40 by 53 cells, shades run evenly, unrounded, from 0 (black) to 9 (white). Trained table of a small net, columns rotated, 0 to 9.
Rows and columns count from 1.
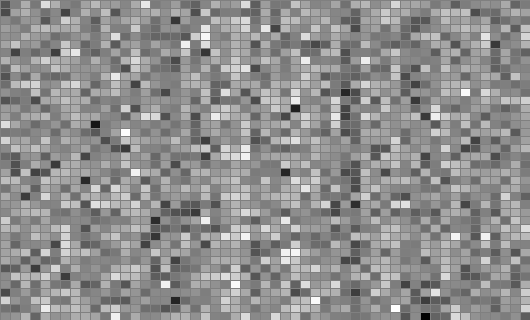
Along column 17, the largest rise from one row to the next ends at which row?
36
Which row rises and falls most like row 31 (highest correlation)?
7
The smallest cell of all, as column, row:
43, 40
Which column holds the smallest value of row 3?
18
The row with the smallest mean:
27
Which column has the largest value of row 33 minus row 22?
29
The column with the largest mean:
24
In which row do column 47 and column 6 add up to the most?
12
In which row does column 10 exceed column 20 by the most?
26
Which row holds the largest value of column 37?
8
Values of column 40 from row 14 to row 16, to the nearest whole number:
5 5 5
